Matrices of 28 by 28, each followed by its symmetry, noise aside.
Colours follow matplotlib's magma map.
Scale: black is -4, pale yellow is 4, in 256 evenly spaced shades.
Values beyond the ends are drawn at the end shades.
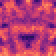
mirrored left to right.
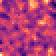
no symmetry.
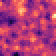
antisymmetric.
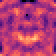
mirrored left to right.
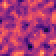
symmetric.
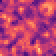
symmetric across the other diagonal.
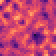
symmetric.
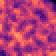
symmetric across the other diagonal.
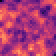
symmetric across the other diagonal.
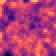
no symmetry.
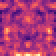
mirrored left to right.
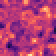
antisymmetric.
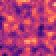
antisymmetric.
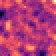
symmetric across the other diagonal.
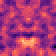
mirrored left to right.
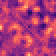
symmetric across the other diagonal.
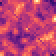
symmetric across the other diagonal.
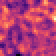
antisymmetric.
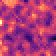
no symmetry.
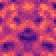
mirrored left to right.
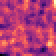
antisymmetric.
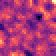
symmetric across the other diagonal.
